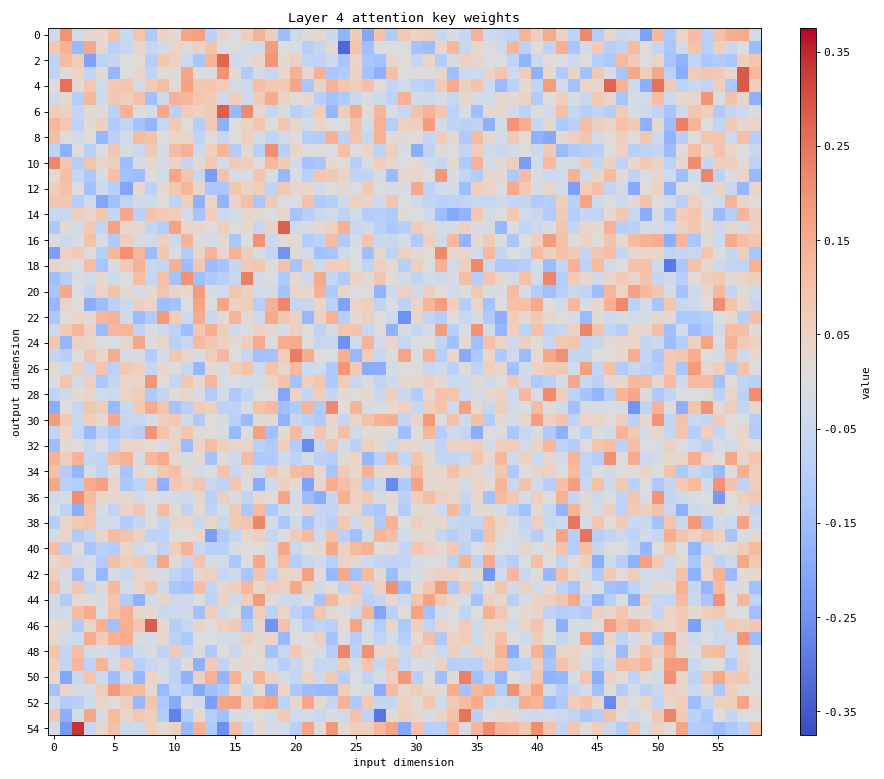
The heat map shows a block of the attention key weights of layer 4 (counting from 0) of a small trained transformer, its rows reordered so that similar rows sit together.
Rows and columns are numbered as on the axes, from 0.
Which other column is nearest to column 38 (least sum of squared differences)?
15
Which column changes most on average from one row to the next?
5
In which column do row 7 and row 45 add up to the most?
52
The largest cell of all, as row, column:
54, 2
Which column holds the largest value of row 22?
9
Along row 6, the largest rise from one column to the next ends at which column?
16
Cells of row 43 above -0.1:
50
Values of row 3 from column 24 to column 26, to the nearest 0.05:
-0.1 0.05 -0.15
